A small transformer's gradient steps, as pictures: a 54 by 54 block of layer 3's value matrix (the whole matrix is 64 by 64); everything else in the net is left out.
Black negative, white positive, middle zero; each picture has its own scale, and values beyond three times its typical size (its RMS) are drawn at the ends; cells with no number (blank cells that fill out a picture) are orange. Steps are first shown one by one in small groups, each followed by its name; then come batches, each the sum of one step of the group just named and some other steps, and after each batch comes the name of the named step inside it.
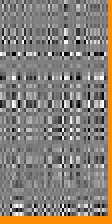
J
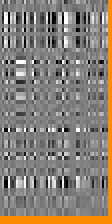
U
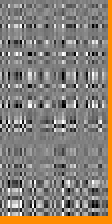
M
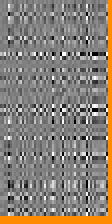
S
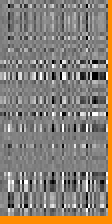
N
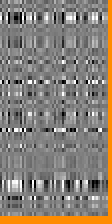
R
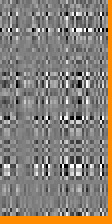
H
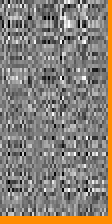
S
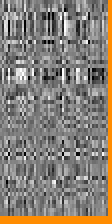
U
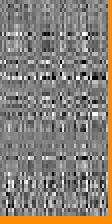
N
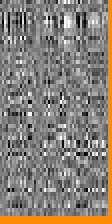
U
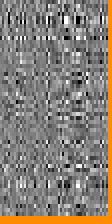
H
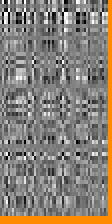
U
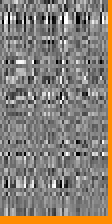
U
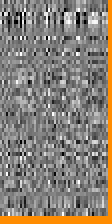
N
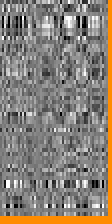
R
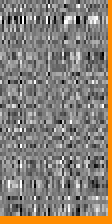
R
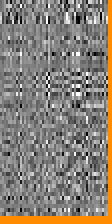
S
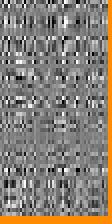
M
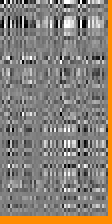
R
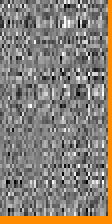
M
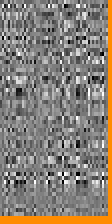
J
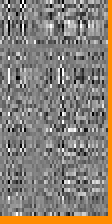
J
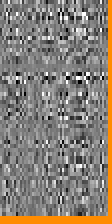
H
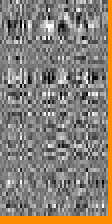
N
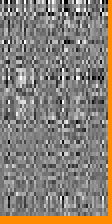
N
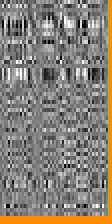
U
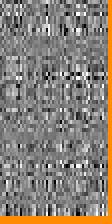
H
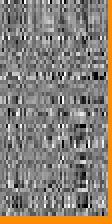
N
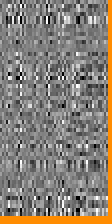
M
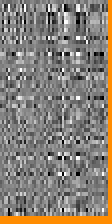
J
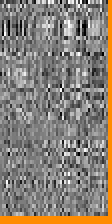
J
